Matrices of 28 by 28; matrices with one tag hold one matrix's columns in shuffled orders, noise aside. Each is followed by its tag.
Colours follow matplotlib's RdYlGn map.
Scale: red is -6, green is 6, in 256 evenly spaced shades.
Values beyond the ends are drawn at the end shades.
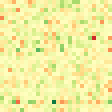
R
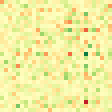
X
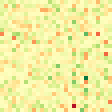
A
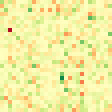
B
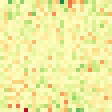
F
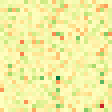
A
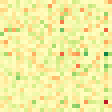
X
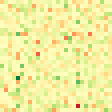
A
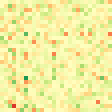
A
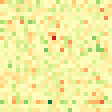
R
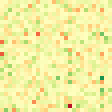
A
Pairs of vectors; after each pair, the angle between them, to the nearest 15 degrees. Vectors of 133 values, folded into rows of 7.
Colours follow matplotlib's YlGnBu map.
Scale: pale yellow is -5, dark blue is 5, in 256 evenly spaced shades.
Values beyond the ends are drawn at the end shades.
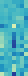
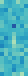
135 degrees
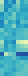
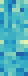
45 degrees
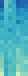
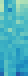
165 degrees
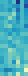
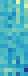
165 degrees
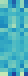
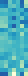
150 degrees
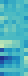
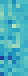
60 degrees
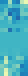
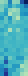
165 degrees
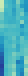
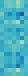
90 degrees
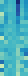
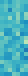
105 degrees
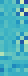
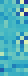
15 degrees
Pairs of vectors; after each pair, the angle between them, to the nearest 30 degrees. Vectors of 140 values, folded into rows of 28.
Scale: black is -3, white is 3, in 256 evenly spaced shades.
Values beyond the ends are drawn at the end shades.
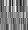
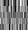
150 degrees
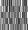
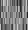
120 degrees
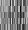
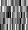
60 degrees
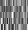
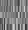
90 degrees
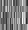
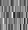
90 degrees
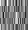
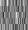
30 degrees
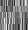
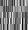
30 degrees
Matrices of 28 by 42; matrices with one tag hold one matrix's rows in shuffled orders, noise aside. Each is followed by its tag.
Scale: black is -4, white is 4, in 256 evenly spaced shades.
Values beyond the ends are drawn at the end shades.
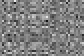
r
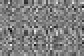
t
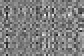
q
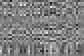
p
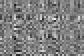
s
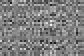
p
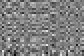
r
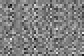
t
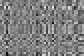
q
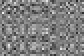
r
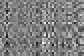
q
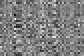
s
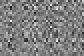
t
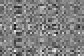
s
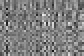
q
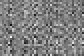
t
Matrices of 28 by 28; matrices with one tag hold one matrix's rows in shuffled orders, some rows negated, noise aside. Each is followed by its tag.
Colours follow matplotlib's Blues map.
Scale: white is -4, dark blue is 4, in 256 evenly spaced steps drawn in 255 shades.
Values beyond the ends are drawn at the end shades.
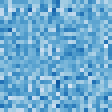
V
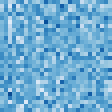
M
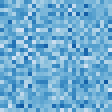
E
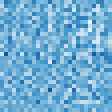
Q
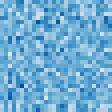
M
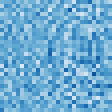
Q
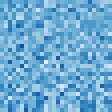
M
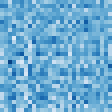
E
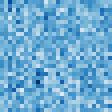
M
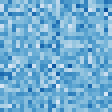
V
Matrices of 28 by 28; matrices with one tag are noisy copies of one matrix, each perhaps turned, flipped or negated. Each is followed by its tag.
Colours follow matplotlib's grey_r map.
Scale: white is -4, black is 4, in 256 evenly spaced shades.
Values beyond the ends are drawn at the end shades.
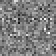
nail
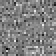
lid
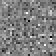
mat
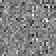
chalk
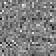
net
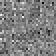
lid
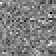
mat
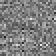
net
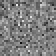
mat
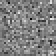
mat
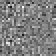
chalk
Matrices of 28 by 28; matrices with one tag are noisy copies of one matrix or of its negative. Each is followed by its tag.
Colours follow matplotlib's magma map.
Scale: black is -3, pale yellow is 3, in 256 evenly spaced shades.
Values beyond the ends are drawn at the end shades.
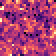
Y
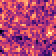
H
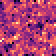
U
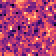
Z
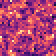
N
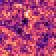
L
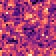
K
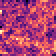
H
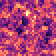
L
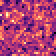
Y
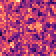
U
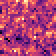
H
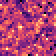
Z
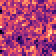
H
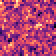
U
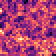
H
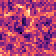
L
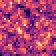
L
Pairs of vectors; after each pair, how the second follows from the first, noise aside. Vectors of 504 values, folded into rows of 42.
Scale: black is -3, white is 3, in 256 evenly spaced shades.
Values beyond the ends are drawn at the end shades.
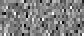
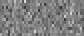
wrapped around, shrunk.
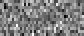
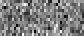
sign-scrambled.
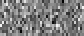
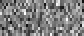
wrapped around, negated.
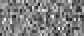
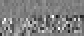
partly zeroed.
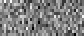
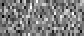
wrapped around, negated.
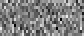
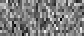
sign-scrambled.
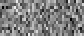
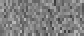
wrapped around, shrunk.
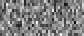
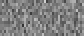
wrapped around, negated, shrunk.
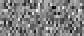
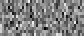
shuffled.
